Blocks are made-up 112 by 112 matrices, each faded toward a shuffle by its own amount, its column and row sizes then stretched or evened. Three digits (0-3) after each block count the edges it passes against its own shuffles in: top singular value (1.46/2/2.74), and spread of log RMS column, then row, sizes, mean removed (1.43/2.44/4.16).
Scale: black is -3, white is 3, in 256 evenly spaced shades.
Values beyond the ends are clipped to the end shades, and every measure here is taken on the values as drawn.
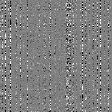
2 3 1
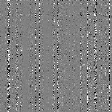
2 3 1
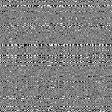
3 0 3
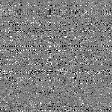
2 1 2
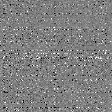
1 1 2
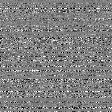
0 0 3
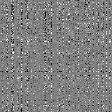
1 3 2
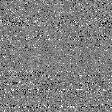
0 1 2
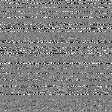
1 0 3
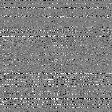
2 1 3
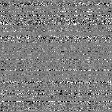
1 1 3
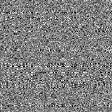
2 0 2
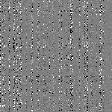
1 3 1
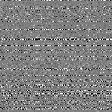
3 0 3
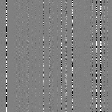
3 3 0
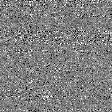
0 1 2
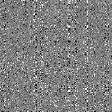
2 2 1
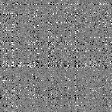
2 2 2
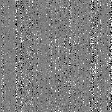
0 3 0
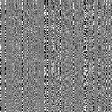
3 3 0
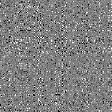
2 2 2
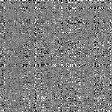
2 2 2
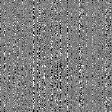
1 3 1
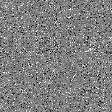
1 1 1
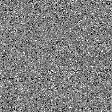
1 1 1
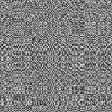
3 1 2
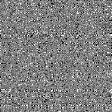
2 1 2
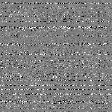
1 1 3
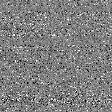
0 0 2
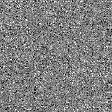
1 1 1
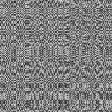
3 2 0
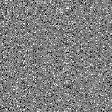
2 1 0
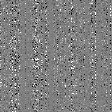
1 3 1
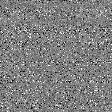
0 0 2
